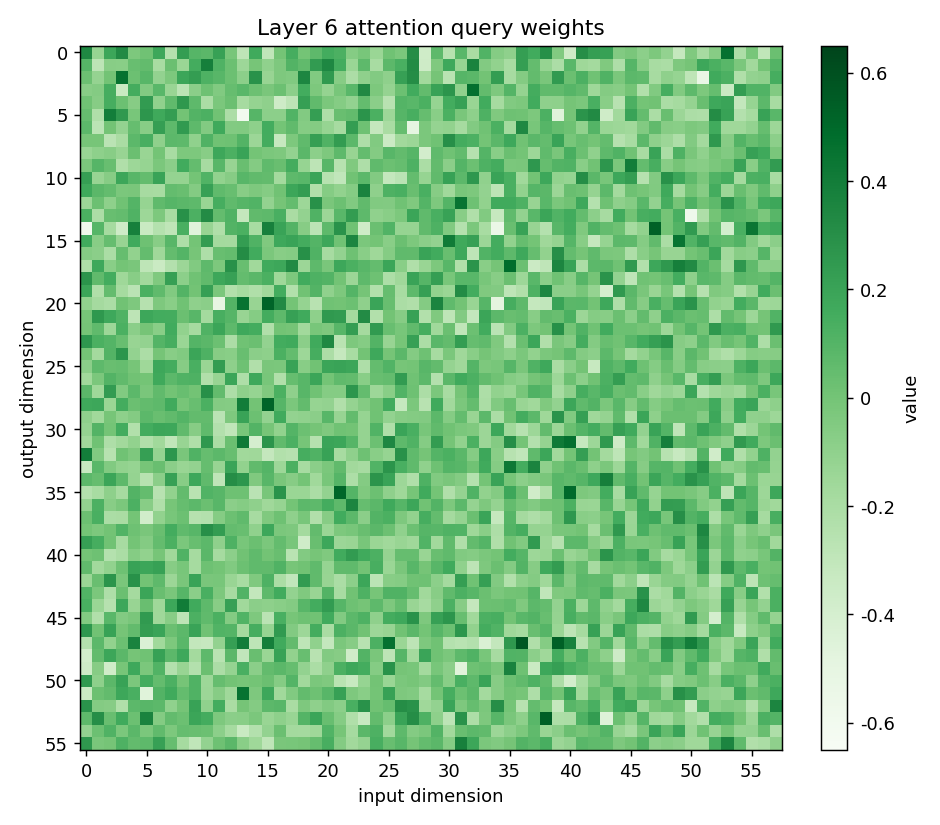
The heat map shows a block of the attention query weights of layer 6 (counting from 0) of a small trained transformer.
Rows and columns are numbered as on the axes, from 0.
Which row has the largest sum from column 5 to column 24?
21
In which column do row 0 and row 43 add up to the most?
53
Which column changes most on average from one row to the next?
13
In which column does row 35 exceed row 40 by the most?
40
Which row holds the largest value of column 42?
5
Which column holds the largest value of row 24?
3
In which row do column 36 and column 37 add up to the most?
33
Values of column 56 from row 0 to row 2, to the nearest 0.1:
-0.3 0 -0.1
